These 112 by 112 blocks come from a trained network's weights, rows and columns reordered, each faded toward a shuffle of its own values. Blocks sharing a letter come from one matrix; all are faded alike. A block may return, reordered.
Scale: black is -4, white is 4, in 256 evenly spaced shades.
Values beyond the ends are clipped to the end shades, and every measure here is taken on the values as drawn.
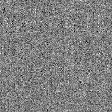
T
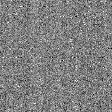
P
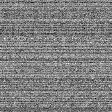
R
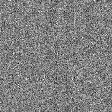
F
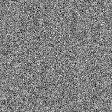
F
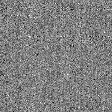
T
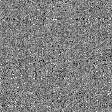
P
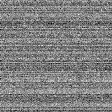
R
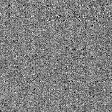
T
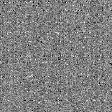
P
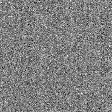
F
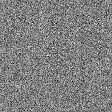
F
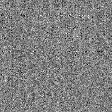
T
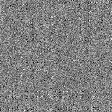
T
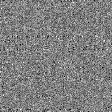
T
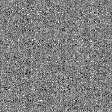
P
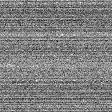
R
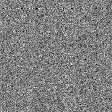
F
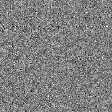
F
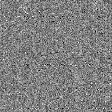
T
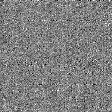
P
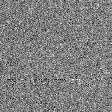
F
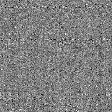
P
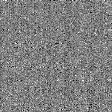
P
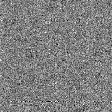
F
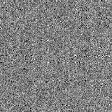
T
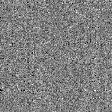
T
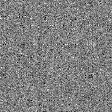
T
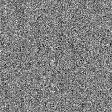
F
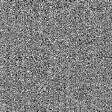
P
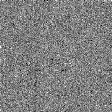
T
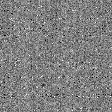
P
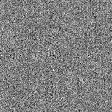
F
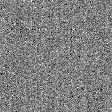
P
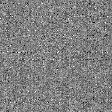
P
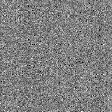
T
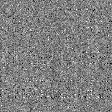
P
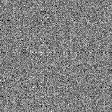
F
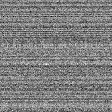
R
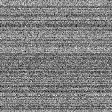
R
